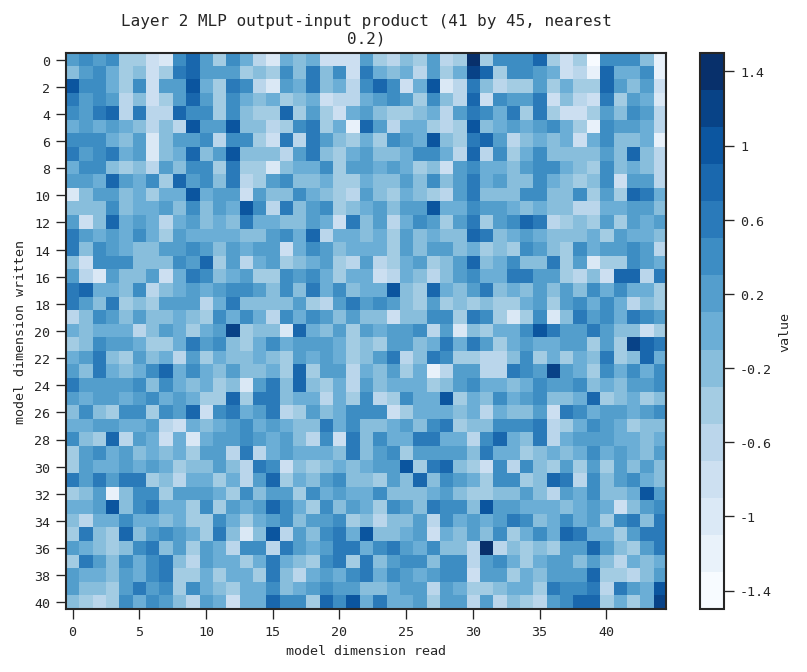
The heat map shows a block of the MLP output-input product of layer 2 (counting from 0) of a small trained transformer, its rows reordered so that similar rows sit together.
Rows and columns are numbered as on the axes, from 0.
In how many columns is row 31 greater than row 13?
19
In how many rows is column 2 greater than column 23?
23
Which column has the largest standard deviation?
44
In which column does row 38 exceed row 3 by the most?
39
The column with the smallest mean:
6
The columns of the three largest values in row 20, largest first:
12, 35, 17
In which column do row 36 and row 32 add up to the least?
3
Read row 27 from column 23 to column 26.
-0.2 0 0.2 -0.2
